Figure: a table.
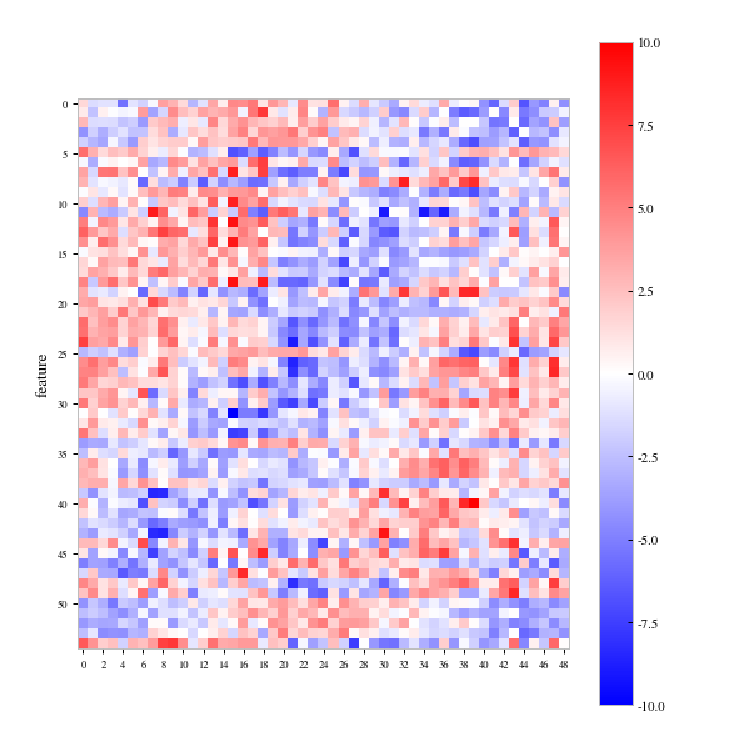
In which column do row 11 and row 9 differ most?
17
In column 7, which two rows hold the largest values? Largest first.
11, 20
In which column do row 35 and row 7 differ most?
15
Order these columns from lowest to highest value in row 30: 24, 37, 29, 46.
24, 29, 46, 37
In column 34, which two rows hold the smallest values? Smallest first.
11, 3
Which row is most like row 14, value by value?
12
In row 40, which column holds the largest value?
39
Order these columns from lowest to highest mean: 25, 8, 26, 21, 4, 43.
21, 26, 4, 25, 8, 43
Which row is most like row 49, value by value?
44
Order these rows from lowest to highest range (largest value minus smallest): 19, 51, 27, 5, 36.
51, 36, 5, 19, 27
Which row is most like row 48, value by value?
27
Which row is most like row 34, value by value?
3
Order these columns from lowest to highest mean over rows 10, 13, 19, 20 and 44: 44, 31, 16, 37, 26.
31, 26, 44, 37, 16
